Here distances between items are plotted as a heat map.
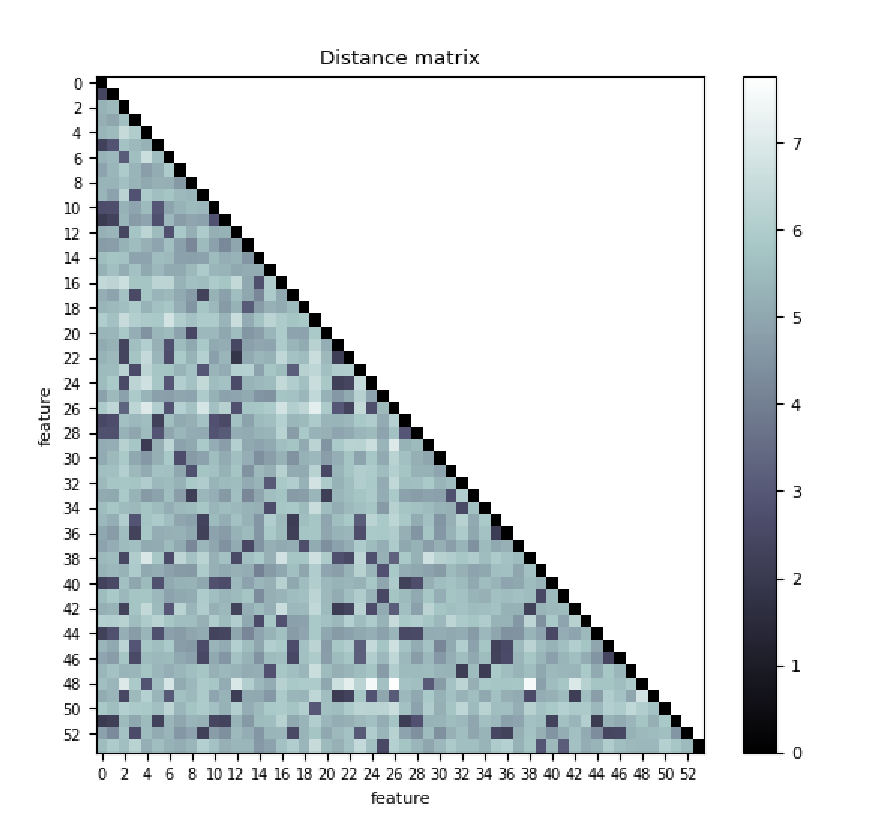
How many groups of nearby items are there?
11
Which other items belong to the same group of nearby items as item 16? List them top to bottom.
14, 43
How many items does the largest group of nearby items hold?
10
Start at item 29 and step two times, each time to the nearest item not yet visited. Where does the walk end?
48
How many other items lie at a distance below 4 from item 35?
8
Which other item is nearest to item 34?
47
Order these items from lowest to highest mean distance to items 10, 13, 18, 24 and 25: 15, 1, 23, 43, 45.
1, 15, 43, 45, 23
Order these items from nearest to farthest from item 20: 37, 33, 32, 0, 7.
33, 37, 7, 0, 32
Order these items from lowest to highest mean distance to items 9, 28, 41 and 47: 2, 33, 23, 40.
40, 23, 33, 2
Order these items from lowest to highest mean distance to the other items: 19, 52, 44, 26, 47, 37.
44, 52, 37, 47, 26, 19
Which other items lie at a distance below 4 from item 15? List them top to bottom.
32, 34, 47
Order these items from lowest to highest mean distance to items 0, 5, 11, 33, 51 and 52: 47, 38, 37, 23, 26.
37, 23, 47, 38, 26
